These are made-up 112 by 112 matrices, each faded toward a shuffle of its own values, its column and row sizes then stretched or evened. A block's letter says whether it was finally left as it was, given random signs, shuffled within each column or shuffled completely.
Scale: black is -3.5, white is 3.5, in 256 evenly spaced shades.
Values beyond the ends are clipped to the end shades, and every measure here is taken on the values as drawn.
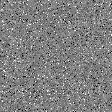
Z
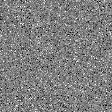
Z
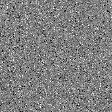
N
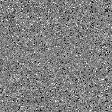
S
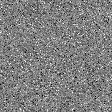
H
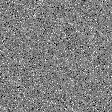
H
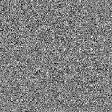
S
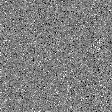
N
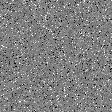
H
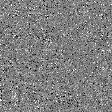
Z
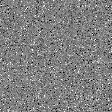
Z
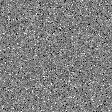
H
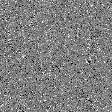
N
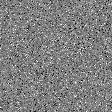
H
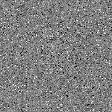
S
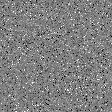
H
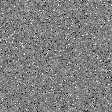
H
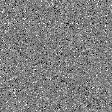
Z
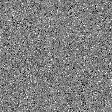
N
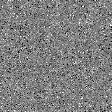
S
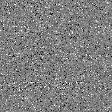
Z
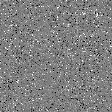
Z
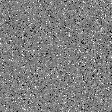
N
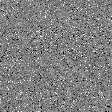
S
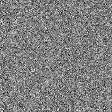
S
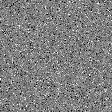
H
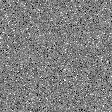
H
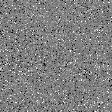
S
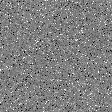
H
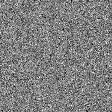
N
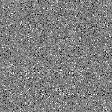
S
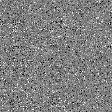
S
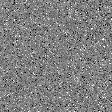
N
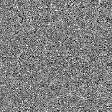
S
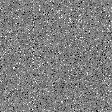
N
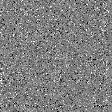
Z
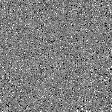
Z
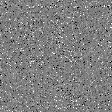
S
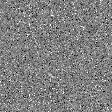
N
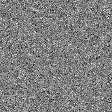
H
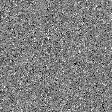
N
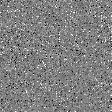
Z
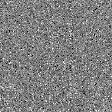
S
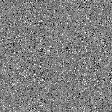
S
